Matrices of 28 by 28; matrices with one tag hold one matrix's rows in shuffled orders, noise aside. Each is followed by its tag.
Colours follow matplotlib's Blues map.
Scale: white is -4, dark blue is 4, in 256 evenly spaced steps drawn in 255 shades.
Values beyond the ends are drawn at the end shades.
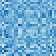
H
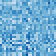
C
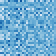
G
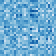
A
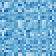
H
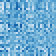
G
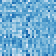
C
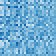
G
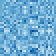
A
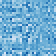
C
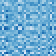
H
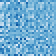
G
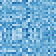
C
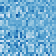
G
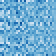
G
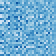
G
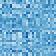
C
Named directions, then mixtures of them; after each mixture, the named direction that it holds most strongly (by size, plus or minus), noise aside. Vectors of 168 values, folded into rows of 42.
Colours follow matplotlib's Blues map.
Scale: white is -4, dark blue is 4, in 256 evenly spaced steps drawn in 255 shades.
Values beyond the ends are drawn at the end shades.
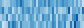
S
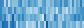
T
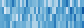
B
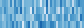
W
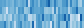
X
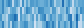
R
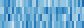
S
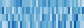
S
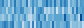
X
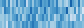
B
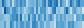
B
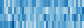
T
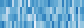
R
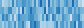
W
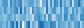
W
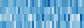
X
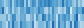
S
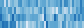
T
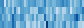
T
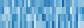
R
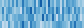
W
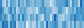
T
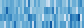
X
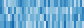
T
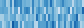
S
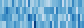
X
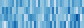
X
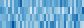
S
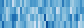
R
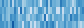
W
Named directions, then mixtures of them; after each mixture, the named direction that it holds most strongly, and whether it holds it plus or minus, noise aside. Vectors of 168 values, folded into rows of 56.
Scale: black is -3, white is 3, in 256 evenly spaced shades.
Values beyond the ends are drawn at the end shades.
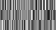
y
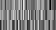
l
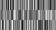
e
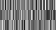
y, plus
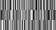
y, plus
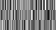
y, plus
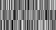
e, minus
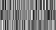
y, plus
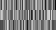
y, minus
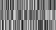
e, plus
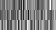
l, minus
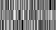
e, plus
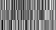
y, minus
